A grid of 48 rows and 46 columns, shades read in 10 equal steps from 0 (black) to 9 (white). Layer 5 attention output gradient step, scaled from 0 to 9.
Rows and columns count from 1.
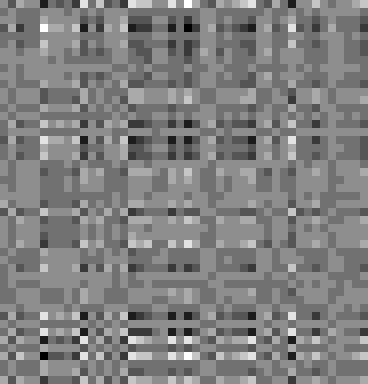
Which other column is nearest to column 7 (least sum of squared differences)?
8
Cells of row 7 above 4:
22
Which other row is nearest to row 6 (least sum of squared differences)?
34
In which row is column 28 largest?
45
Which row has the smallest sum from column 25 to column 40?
4
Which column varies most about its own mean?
24
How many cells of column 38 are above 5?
2
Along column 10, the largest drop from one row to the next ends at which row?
43
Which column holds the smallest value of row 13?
37
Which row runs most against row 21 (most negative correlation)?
36
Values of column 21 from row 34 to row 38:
4 5 4 5 4
